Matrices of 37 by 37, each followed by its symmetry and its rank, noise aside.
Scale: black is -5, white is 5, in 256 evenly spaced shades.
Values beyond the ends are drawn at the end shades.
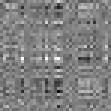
no symmetry, rank two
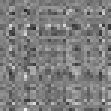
no symmetry, rank three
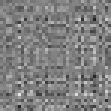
antisymmetric, rank two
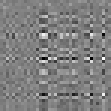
no symmetry, rank one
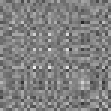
symmetric, rank two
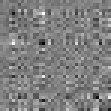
symmetric, rank two
